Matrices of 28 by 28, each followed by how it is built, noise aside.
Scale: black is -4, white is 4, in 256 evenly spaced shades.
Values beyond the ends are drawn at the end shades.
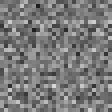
repeating columns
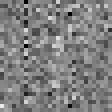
uneven columns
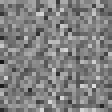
repeating rows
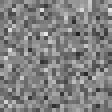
noise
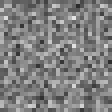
repeating columns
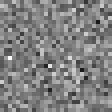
noise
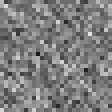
Toeplitz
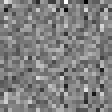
low rank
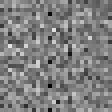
repeating rows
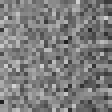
repeating rows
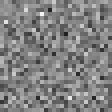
repeating columns
